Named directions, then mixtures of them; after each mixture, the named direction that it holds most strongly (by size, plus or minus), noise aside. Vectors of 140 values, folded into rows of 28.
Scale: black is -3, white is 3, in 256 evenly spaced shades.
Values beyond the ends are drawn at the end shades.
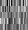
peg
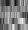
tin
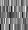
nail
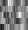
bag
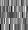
nail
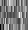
nail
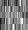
tin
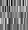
peg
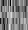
peg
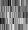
tin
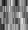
bag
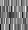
nail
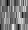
tin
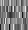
nail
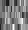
tin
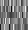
nail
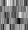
bag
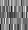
nail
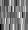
nail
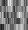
bag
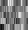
bag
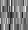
nail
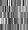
peg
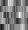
bag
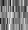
peg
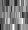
tin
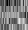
tin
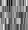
peg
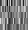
peg
